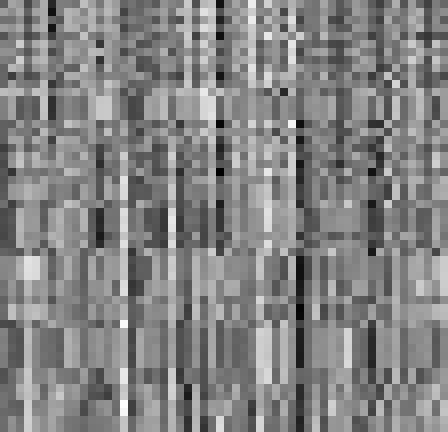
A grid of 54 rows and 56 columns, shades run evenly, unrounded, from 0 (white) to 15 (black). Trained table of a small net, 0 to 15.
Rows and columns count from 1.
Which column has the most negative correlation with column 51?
34
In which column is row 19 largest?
28
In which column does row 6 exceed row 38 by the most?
33
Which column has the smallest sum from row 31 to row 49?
16
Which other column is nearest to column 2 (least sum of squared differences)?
21
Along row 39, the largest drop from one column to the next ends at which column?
25
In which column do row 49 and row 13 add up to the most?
38
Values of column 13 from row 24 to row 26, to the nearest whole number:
10 10 7
